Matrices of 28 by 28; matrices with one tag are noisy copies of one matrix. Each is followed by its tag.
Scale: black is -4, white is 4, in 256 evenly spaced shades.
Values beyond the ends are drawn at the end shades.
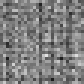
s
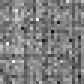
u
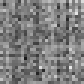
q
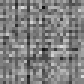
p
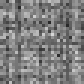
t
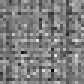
s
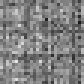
u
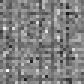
s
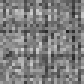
u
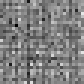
p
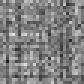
t
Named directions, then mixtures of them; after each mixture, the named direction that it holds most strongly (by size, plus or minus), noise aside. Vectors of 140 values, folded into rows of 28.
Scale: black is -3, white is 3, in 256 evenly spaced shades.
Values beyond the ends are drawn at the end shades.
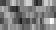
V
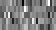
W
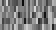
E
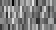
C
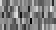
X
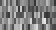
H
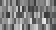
H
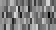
X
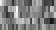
V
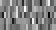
W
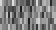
C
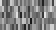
X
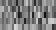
E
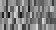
X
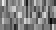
E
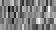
C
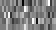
W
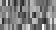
E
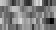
V
